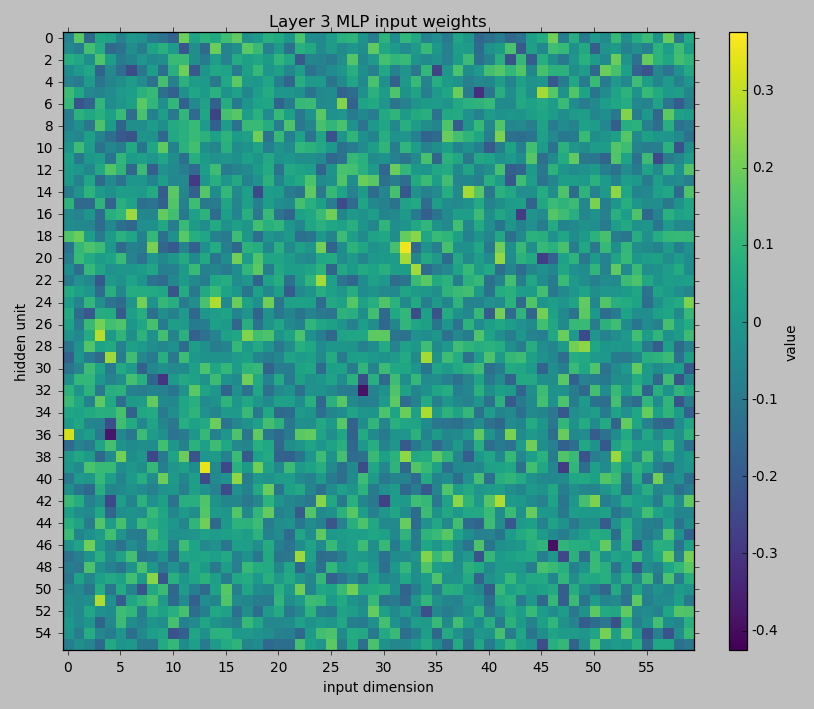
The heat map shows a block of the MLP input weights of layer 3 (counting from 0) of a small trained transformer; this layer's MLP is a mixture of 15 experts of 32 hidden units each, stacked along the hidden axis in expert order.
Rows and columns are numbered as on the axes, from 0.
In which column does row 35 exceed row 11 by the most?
26
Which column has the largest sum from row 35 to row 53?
44
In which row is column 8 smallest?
38
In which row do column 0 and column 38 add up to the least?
29
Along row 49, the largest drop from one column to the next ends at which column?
9
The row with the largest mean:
24
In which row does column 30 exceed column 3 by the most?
53
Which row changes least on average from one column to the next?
17
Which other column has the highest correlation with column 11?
1
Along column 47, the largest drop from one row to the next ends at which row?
39
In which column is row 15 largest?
50
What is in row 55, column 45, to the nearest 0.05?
-0.25
